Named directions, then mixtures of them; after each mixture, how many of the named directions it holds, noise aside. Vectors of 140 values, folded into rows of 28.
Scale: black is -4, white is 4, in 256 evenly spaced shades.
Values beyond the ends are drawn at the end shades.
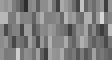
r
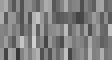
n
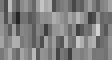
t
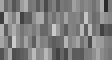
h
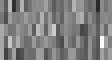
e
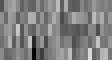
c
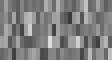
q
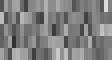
one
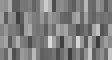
three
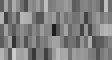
one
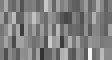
three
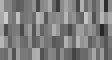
two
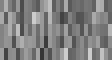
two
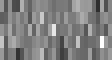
two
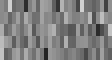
two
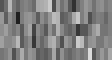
three
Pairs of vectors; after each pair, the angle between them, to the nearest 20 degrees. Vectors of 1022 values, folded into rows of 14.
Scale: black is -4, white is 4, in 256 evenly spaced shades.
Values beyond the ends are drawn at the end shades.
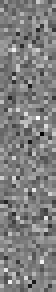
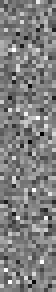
20 degrees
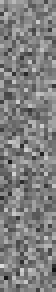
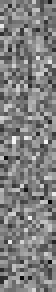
80 degrees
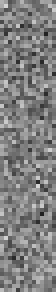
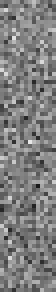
120 degrees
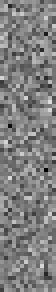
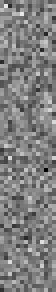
40 degrees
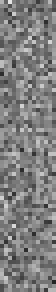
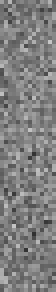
40 degrees
